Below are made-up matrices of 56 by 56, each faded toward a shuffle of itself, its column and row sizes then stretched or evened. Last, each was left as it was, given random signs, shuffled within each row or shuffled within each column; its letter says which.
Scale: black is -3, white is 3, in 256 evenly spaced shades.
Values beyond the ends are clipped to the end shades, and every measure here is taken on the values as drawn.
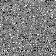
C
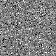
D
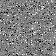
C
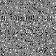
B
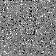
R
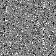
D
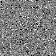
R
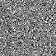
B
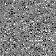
B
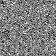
D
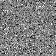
C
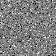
C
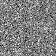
D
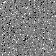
D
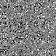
B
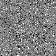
D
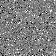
C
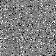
R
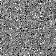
R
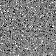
C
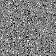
D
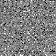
B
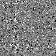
R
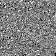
D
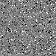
R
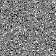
B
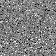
C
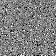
C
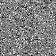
R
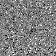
R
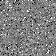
C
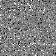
R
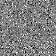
R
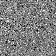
C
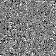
R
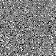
B
